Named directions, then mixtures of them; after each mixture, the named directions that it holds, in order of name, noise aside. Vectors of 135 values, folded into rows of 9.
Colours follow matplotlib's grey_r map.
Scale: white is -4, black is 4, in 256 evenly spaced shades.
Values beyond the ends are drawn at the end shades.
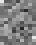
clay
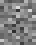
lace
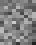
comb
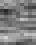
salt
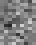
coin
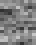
lace, salt.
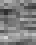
salt.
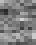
clay, salt.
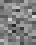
lace.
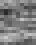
salt.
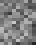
comb.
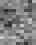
coin, salt.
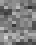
comb, lace, salt.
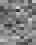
coin, lace, salt.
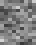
coin, lace, salt.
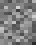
comb, lace.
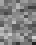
clay, comb, salt.
